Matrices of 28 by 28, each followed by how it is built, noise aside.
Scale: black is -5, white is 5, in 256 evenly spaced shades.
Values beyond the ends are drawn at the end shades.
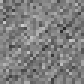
Hankel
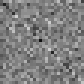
diagonal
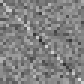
diagonal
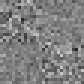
block diagonal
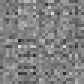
low rank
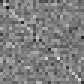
diagonal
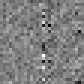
uneven columns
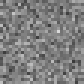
noise
